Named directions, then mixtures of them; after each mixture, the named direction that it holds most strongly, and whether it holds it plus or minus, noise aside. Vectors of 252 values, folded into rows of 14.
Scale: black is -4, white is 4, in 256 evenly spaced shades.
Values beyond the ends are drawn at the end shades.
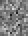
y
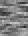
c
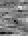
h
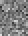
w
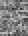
y, minus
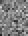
w, minus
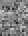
w, minus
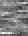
h, minus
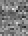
w, plus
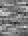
c, minus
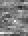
h, minus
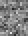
y, minus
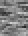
c, plus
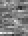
h, minus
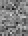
y, minus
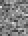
w, minus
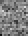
w, minus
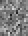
y, plus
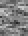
c, minus
